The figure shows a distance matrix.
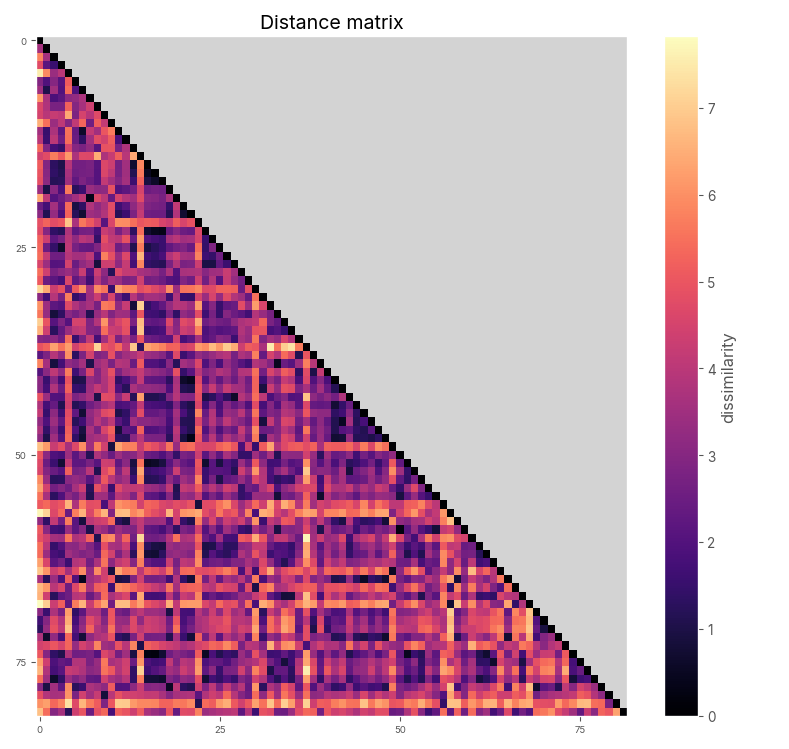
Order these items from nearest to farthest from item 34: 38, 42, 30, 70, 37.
30, 42, 38, 70, 37
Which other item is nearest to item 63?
75
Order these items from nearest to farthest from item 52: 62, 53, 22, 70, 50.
62, 53, 50, 70, 22
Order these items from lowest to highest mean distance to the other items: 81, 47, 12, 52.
47, 52, 12, 81
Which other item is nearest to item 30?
66
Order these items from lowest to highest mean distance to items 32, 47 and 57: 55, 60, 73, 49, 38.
55, 60, 38, 49, 73
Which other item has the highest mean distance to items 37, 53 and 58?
80
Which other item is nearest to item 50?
59
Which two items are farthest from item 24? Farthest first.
37, 14
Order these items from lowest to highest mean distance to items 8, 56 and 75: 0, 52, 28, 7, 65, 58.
52, 28, 7, 65, 58, 0
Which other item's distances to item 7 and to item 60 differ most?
19
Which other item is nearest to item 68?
57
